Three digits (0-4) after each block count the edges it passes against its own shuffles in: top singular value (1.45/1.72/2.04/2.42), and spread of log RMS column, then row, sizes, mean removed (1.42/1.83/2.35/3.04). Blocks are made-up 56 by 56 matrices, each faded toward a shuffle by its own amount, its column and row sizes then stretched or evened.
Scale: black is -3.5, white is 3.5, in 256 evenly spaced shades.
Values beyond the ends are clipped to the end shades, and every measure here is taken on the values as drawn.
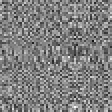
4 1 1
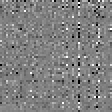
3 3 3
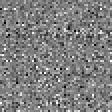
1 0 2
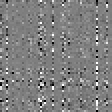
3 4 3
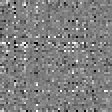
2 3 3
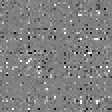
0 2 3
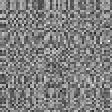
4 0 0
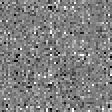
1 2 2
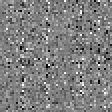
0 3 1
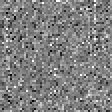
0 2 0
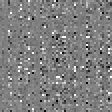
0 4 2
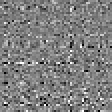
3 2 3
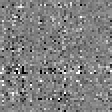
1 3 3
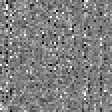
1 3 0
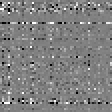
2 2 4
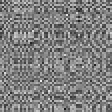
4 0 2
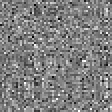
3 1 0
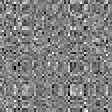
4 3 0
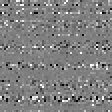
2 1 4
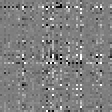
2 4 3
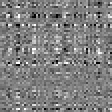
4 3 4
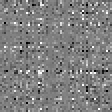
0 4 3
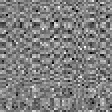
4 1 0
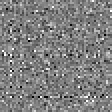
2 0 2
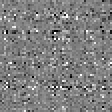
2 2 3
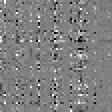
2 4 2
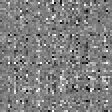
1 3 3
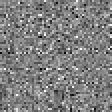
2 1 2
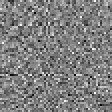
3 0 1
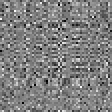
4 2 2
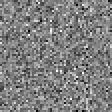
0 2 0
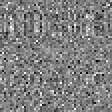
3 1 1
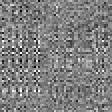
4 3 2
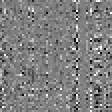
3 4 2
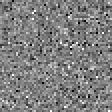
1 0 1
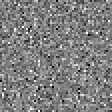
0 0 0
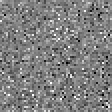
0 1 1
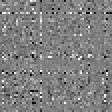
0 3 3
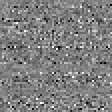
0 0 3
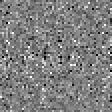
0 1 1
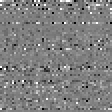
1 0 4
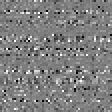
2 0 4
